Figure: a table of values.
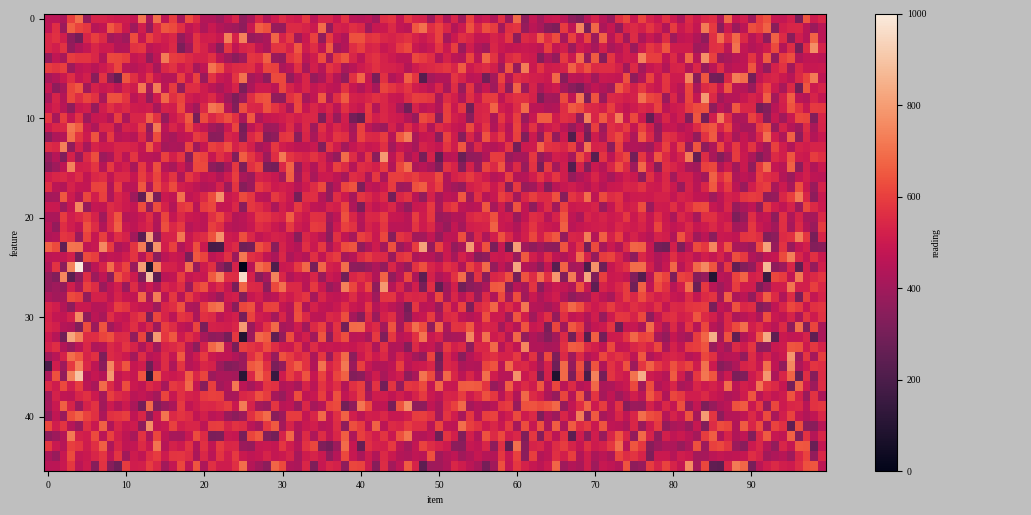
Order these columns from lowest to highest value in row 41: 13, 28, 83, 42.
83, 28, 42, 13
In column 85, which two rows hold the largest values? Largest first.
32, 23
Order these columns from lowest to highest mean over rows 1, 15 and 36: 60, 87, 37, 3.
87, 37, 60, 3
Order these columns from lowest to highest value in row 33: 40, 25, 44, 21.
44, 40, 25, 21
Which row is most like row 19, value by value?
30
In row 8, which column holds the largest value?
84
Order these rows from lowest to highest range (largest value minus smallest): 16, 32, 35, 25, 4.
16, 4, 35, 32, 25
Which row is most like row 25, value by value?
36
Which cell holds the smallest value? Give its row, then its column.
25, 25
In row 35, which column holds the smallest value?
0
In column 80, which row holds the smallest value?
26
